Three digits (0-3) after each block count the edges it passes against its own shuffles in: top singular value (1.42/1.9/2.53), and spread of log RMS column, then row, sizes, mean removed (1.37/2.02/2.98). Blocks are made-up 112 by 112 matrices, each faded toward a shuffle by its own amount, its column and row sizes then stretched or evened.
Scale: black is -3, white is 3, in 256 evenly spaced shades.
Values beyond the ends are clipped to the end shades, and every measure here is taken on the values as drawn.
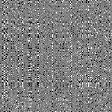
3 3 1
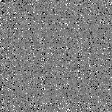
0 2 2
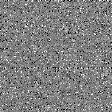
1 1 2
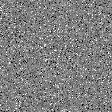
0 1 0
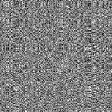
3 2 1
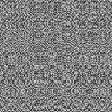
3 1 2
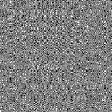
3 2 1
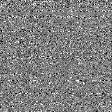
0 1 3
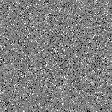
2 0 0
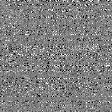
2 1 3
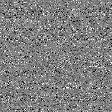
1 0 2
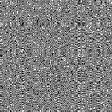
3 2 0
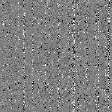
0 3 1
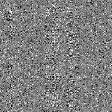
2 2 1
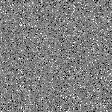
1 1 0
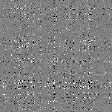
1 3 3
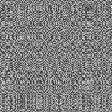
3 1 1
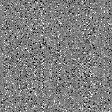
2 2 0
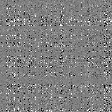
0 3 3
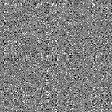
3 2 1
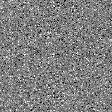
1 1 0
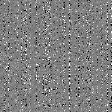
1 3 1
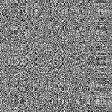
3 2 0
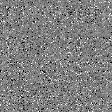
1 1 2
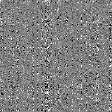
1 3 2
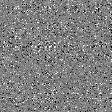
2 1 2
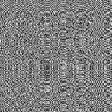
3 2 1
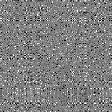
3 1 2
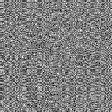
3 1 0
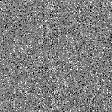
2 1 0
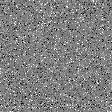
1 0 1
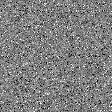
0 0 1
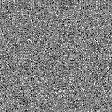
2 0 0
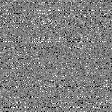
2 0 3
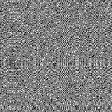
3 1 1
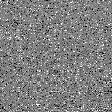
2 0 1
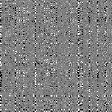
3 3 2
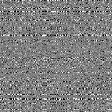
3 0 3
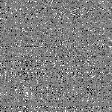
1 2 3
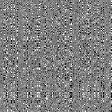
3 3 1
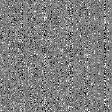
1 3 0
